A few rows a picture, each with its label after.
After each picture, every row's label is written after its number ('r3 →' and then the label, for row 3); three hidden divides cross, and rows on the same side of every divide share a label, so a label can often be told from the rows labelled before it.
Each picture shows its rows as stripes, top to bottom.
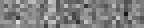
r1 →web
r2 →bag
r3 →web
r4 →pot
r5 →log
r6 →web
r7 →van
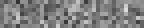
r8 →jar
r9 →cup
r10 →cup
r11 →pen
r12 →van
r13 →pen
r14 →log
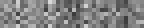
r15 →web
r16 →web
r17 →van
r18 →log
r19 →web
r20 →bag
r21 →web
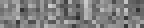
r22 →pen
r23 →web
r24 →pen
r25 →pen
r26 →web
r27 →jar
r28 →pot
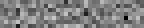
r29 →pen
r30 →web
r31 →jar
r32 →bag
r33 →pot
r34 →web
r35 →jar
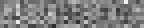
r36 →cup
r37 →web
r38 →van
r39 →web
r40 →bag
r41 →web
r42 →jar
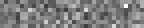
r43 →jar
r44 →cup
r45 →web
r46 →bag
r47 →bag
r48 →log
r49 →bag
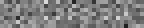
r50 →log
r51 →van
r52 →pen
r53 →cup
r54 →log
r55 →web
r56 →pot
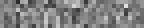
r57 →jar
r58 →cup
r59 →web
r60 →pot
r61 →log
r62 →log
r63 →jar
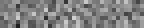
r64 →pen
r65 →jar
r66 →log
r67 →web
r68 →van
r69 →jar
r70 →jar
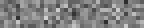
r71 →pot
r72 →bag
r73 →log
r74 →pot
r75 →log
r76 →van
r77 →cup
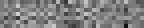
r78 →pen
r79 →web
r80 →bag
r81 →web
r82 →jar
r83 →web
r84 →pot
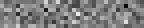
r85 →log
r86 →pot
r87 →van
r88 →jar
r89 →pen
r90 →cup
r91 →web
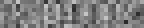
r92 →van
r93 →log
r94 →log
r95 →pen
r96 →log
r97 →pot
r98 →jar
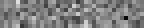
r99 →web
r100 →van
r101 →pen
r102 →jar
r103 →pot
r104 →pen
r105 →pen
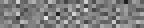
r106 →web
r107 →jar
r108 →pen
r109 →van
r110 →log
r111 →bag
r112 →pen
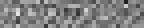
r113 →pot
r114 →cup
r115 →web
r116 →web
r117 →log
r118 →jar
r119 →van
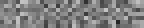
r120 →bag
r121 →van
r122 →log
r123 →bag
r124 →pen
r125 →van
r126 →van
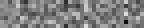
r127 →pen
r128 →web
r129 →pen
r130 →cup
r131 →bag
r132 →pot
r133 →pen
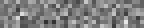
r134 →web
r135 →log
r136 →bag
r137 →bag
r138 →pen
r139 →cup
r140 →pen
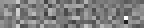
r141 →web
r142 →jar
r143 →web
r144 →web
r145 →cup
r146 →pot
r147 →pen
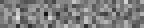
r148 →cup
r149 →log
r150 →pen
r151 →van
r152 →web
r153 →pen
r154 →jar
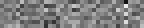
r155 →pot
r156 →cup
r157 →log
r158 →cup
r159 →bag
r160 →cup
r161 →van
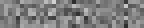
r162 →pot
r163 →cup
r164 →web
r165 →web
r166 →jar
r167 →bag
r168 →pot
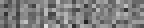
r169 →log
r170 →jar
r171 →pot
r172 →jar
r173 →jar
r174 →bag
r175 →log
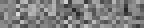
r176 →bag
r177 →web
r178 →pot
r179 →web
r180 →pen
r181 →bag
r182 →pen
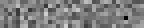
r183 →pen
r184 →van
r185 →jar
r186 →log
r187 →pot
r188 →jar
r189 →bag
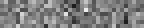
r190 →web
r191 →pot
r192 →pen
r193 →bag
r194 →pot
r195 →pot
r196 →van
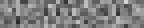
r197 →pen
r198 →web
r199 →van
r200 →van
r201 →log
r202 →jar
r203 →pot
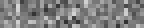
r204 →pen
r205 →web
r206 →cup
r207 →cup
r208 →log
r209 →web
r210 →van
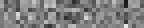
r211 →pot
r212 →pot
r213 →jar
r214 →web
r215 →web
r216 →pot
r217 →cup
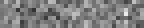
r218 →web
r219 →pen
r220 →jar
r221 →cup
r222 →van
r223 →pen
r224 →pen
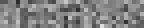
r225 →jar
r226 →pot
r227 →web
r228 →cup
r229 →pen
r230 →web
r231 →pen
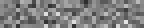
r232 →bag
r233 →jar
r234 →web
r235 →log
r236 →bag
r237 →cup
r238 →log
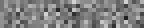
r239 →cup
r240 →web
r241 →van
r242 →log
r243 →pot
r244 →pen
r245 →log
